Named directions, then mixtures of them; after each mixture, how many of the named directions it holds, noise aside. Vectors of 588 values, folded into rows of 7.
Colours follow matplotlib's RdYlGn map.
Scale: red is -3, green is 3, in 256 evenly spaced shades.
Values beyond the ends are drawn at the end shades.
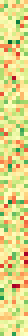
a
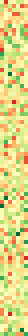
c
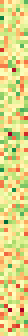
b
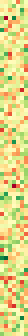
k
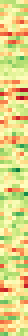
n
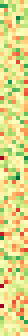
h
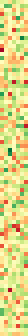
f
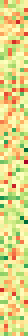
four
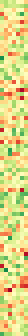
four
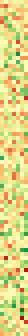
four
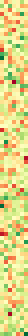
three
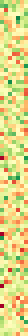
one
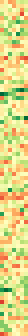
two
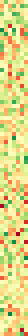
one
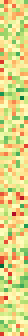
four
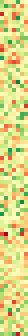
four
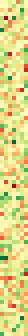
one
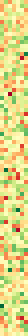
two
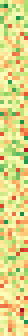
three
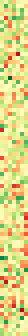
three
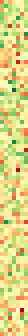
four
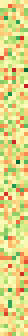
three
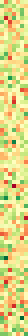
three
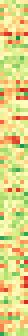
one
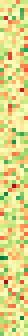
one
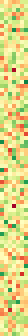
two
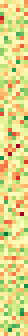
four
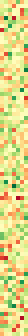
one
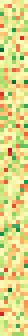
one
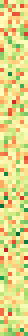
one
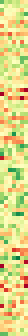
three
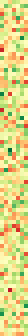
one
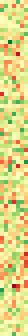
one
